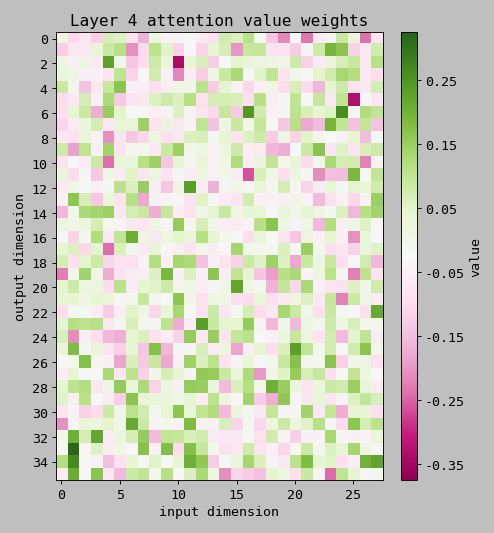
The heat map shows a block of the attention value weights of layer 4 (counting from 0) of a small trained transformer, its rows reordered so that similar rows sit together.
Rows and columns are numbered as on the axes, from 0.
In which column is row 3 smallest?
10
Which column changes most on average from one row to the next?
25
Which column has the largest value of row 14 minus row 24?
4
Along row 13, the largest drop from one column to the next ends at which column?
7
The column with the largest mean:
11
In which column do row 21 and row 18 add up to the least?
24
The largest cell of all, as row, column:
33, 1
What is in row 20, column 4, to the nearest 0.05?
-0.1
